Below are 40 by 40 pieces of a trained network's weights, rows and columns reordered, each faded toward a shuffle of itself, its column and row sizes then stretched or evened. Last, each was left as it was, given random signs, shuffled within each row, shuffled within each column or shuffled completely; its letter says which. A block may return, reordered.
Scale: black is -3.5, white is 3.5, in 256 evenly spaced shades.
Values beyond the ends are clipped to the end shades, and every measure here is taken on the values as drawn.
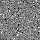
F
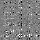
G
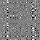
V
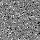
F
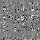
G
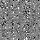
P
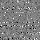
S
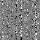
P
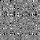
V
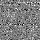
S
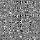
G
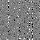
P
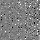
P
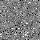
S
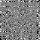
V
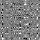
V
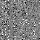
P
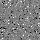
F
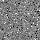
F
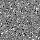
F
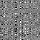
V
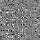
V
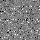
S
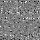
S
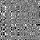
V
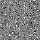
P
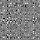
V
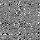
G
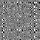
V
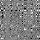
V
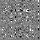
V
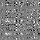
V
